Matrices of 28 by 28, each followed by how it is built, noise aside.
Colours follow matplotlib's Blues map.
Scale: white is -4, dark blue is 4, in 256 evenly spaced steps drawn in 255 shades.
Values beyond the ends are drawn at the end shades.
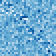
block diagonal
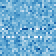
uneven rows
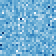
sparse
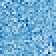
block diagonal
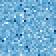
sparse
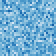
noise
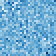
block diagonal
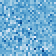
lower triangular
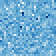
sparse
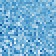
lower triangular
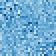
block diagonal
